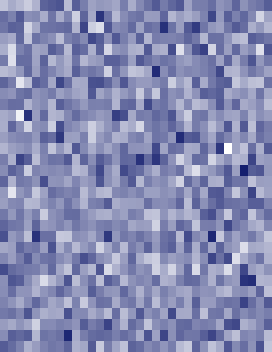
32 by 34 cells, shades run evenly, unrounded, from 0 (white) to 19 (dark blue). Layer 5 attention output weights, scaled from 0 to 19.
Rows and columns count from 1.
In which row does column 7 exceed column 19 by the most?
24
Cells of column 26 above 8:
26
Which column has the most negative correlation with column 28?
1
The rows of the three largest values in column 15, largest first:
11, 4, 6
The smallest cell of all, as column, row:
29, 14
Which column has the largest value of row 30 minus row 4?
30
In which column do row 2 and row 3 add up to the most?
21
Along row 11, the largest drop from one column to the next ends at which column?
5
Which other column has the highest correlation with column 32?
18
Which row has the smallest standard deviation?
27
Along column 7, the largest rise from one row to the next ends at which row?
13
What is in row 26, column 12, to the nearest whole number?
12
